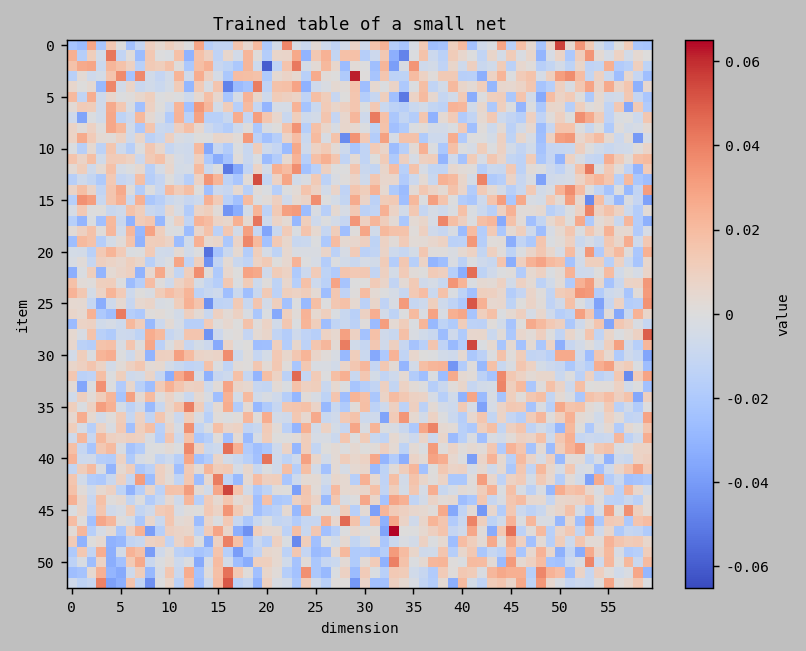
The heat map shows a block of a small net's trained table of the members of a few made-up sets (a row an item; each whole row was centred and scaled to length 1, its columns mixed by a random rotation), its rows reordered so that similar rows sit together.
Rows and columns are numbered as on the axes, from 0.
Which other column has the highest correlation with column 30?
24
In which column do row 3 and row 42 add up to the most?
7
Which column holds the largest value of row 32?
23
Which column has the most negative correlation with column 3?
19
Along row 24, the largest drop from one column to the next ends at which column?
54
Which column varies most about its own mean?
16
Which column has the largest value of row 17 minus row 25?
14
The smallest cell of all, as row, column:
2, 20
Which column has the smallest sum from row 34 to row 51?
32
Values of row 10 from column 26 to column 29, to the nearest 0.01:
0.01 0 -0.01 -0.02
